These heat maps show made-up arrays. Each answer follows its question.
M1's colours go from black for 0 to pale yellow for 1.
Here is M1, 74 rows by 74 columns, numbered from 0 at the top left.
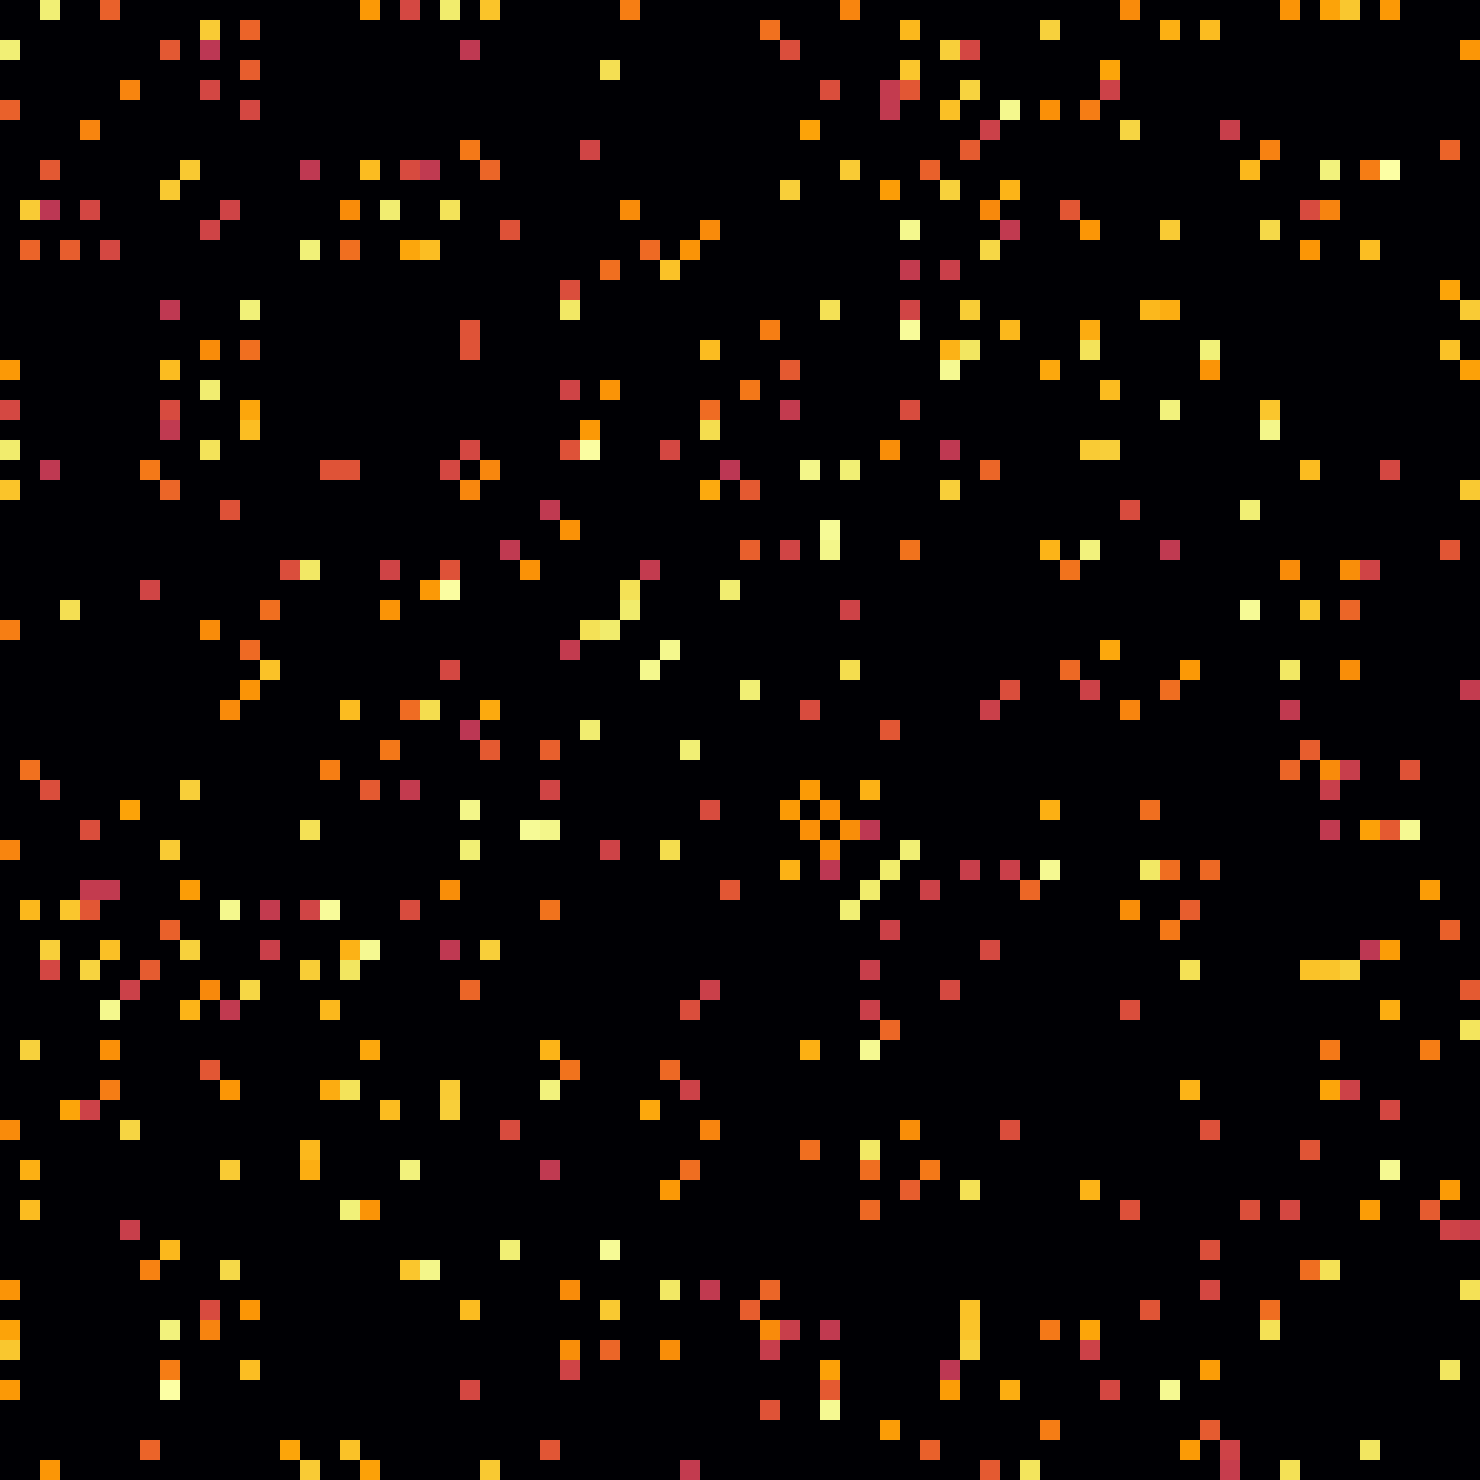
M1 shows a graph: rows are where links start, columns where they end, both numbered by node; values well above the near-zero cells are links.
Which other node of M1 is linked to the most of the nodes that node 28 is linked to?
node 33
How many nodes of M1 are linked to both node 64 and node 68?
2
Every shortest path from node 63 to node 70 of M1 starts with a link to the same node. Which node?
node 66
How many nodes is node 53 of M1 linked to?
3
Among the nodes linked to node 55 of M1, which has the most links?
node 22
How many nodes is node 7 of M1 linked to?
5
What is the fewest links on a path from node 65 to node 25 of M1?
3
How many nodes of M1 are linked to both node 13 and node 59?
2
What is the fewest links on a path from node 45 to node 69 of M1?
3
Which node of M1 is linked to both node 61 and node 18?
node 73
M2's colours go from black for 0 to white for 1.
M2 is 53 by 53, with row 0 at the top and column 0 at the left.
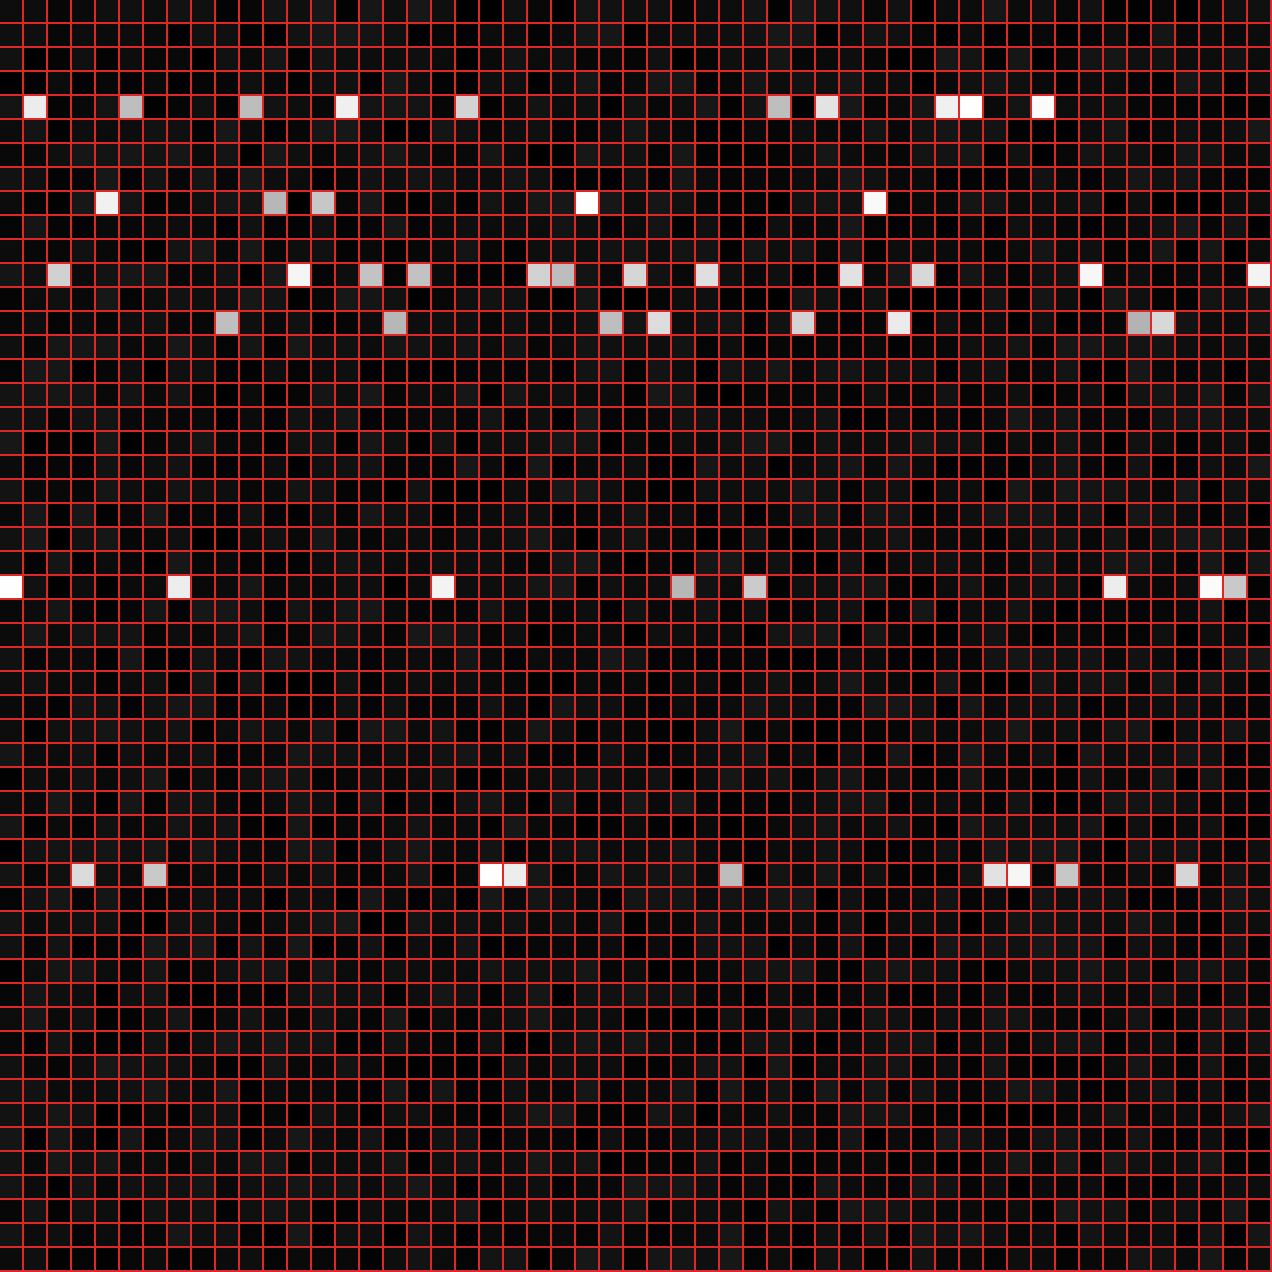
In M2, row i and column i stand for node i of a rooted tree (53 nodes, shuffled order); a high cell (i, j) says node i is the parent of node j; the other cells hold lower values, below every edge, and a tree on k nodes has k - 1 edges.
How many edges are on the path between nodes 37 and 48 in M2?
2
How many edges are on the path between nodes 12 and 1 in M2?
4
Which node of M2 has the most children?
11
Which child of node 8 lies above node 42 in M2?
36
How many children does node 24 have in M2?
8
